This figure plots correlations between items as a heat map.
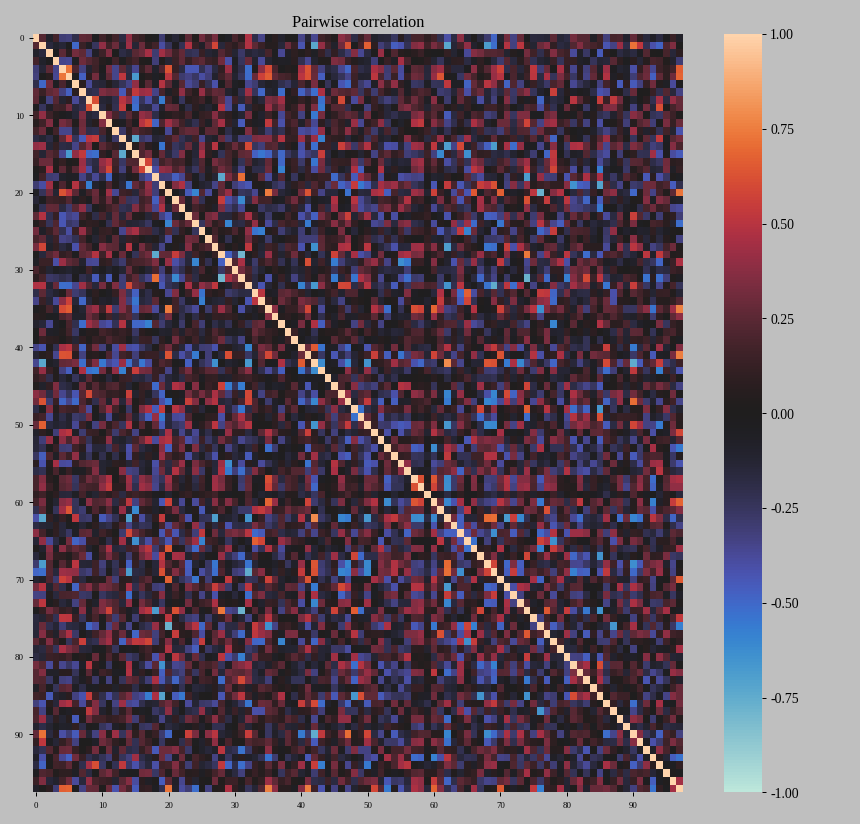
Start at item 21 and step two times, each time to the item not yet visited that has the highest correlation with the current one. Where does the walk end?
28
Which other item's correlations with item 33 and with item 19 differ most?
65
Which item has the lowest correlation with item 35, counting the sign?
76
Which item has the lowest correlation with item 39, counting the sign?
31
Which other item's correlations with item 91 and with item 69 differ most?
62
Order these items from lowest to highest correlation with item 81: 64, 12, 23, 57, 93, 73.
93, 12, 57, 73, 23, 64
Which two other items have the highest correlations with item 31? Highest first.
18, 83
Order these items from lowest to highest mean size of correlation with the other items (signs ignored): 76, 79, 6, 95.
95, 79, 6, 76
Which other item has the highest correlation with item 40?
42
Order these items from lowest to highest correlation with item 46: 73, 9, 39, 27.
39, 9, 73, 27
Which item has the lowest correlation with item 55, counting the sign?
29
